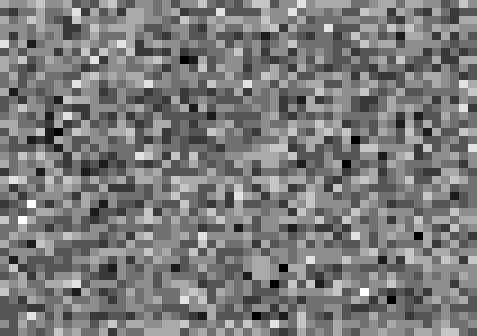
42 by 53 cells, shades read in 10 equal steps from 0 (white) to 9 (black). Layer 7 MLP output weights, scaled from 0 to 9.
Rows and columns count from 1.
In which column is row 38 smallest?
21
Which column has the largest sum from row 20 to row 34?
12
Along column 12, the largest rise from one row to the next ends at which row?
8
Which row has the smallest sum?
23
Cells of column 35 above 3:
31
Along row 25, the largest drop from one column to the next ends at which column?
27
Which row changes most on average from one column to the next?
17
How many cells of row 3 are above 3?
38
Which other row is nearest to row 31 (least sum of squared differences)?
9
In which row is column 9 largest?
37
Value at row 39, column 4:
7
